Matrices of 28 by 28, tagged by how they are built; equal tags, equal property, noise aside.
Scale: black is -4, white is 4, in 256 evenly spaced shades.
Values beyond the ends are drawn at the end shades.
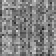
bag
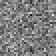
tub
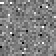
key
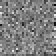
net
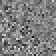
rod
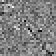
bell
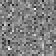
net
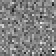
net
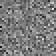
tub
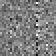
net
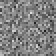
tub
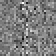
net
